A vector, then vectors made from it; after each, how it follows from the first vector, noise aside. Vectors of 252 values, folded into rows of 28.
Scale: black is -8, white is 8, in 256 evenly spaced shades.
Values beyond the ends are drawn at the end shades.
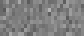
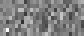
wrapped around, scaled up.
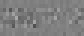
reversed, negated, partly zeroed.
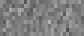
wrapped around.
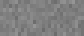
reversed, shrunk.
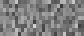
reversed, scaled up.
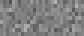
wrapped around.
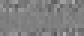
reversed, partly zeroed.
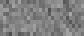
sign-scrambled.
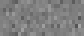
reversed, negated, partly zeroed.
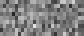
reversed, scaled up.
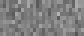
wrapped around.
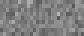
wrapped around.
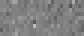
reversed, partly zeroed.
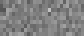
copied.
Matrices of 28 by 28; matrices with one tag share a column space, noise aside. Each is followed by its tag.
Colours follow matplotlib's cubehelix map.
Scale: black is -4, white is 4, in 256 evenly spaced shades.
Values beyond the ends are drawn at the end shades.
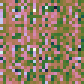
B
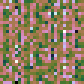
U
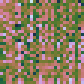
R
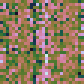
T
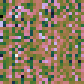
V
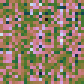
T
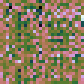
V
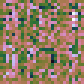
T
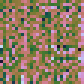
B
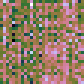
R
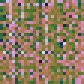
R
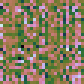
B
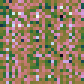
V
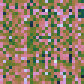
V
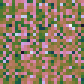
R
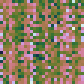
R
